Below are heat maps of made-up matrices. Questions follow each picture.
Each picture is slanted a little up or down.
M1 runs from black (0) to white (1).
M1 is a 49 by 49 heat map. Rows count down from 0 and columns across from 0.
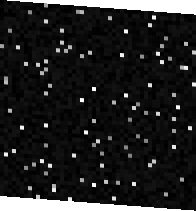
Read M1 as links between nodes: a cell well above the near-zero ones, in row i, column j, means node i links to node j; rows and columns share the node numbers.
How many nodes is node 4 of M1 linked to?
1
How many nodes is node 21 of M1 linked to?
1
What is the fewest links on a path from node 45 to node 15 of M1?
3
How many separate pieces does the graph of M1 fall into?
3
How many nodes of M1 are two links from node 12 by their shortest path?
4
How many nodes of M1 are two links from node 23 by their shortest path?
5
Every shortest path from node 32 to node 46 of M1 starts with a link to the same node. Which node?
node 27
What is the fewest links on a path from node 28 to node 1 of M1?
3
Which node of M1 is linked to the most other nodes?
node 11
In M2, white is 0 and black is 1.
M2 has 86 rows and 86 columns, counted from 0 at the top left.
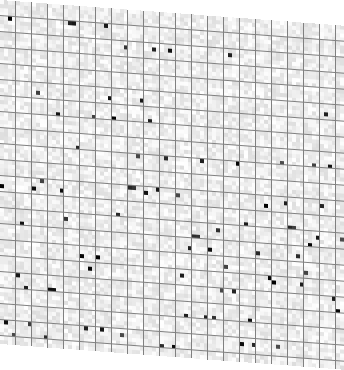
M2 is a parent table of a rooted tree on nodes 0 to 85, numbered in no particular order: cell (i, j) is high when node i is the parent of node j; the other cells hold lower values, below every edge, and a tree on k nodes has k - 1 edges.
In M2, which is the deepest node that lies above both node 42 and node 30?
22
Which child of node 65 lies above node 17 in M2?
68
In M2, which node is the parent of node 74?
58
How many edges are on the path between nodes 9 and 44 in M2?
4
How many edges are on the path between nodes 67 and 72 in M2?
7
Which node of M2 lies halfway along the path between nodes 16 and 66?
75
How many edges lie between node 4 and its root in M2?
2
